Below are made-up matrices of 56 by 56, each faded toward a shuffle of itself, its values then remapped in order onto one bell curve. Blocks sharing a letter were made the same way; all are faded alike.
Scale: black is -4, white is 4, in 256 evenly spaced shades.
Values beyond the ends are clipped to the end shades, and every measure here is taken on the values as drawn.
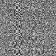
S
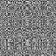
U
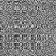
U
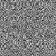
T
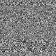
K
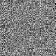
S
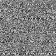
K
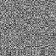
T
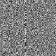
S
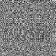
T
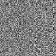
S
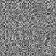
T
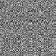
T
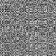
U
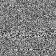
K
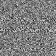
K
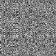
S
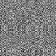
U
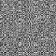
U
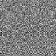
T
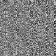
S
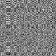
U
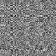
T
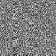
S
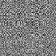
U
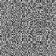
S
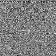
K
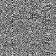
S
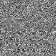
K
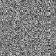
S
